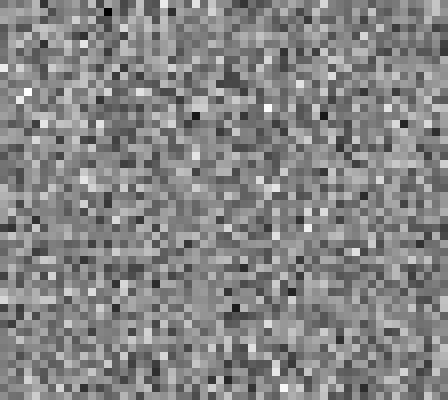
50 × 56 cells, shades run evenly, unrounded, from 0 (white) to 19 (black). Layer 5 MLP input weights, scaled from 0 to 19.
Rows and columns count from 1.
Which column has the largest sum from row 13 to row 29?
38
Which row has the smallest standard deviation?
40
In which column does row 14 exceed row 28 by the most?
15
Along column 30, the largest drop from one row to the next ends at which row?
20
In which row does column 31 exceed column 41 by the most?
1
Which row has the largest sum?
34
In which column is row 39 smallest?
13
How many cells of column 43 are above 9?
26
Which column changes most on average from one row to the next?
11
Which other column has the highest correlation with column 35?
39
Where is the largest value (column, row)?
14, 2
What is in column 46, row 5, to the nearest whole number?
3
